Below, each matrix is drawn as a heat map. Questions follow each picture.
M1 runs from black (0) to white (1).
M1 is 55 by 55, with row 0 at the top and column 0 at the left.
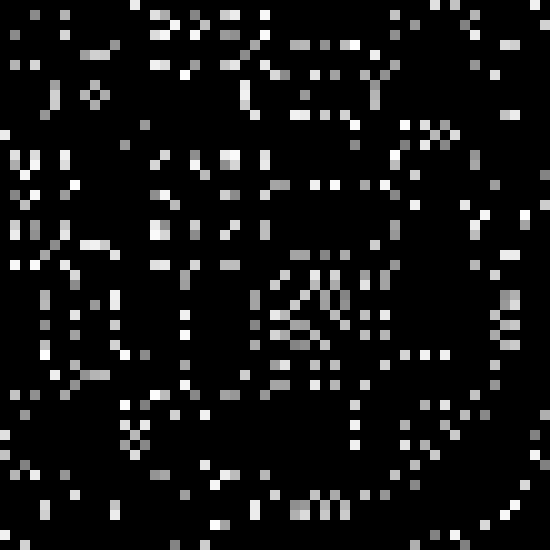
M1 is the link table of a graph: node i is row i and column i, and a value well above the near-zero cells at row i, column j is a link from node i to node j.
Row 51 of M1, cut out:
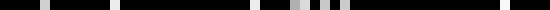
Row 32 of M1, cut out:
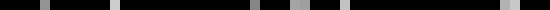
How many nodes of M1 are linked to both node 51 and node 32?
7
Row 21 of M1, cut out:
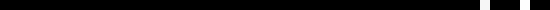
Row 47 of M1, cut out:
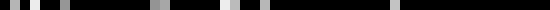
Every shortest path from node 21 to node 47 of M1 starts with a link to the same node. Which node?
node 52
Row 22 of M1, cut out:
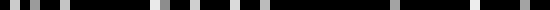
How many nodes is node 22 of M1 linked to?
11
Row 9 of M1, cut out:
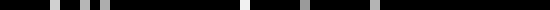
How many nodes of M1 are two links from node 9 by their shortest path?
8
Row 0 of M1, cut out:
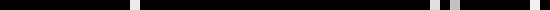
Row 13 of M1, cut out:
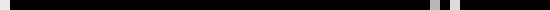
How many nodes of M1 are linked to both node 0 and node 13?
2
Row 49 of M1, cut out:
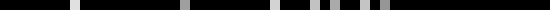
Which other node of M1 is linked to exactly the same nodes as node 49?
node 28
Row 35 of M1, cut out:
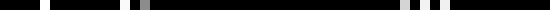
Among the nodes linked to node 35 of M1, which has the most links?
node 4
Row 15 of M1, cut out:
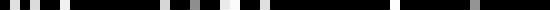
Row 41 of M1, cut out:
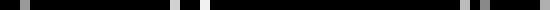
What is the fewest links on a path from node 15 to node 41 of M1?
4
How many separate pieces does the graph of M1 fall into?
4
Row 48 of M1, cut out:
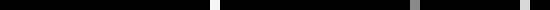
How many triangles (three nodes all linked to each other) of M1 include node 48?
1
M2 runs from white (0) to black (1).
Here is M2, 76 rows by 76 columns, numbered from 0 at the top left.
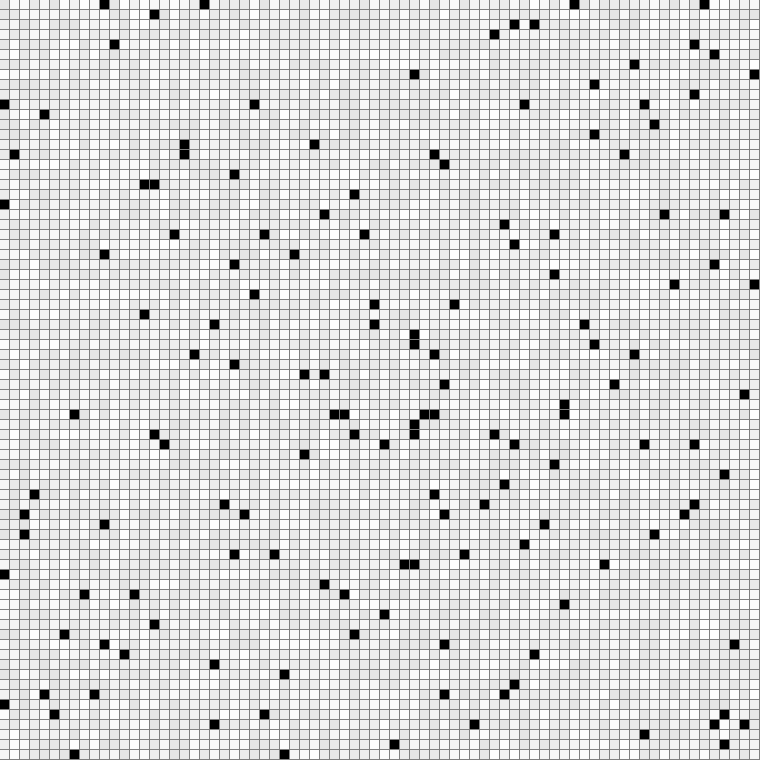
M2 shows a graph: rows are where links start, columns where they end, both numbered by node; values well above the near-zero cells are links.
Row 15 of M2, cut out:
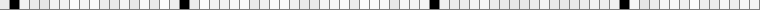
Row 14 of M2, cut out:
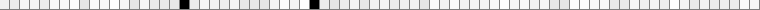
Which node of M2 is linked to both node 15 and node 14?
node 18
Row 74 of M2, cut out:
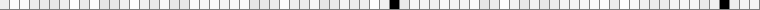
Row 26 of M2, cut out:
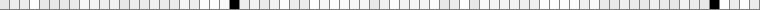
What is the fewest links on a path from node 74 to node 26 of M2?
3
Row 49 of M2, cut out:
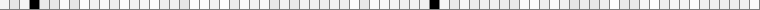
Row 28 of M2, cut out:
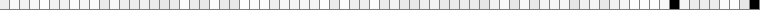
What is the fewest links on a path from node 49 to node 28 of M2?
5
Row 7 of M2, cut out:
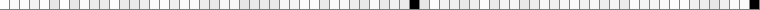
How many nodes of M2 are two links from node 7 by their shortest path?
6
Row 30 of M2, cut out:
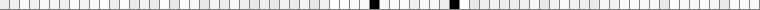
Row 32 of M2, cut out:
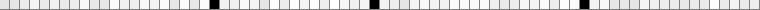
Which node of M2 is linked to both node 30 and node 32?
node 37
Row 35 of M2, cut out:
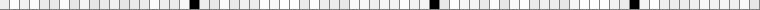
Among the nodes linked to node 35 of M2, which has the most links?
node 43
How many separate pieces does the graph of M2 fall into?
3
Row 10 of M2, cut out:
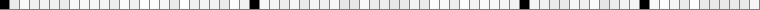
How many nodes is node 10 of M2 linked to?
4
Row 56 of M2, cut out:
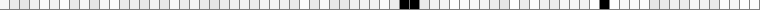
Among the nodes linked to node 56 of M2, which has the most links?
node 41
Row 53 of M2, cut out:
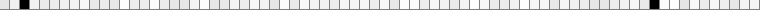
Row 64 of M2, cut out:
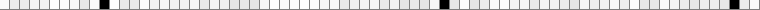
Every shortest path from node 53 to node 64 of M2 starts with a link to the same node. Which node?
node 2
